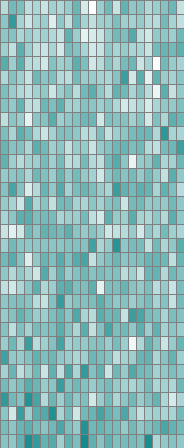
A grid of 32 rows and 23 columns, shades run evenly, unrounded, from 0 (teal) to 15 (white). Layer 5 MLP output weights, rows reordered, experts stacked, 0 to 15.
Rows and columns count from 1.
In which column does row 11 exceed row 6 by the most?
20
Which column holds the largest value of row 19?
4
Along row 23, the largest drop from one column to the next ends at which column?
17
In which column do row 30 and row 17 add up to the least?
7
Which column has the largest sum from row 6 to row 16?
13
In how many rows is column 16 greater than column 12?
16
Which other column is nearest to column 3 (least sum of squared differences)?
14
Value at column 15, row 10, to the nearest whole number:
9
